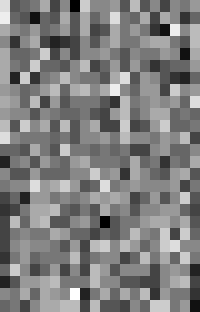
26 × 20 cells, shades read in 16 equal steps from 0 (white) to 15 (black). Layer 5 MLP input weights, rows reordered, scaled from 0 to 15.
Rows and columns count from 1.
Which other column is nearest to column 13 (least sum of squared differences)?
3
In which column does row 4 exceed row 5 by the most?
5
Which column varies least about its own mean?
15
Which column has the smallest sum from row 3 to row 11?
1
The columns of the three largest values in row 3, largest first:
17, 16, 10
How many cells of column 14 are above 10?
3
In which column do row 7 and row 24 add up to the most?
2
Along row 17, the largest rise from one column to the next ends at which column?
20
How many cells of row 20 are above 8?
8
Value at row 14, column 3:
7
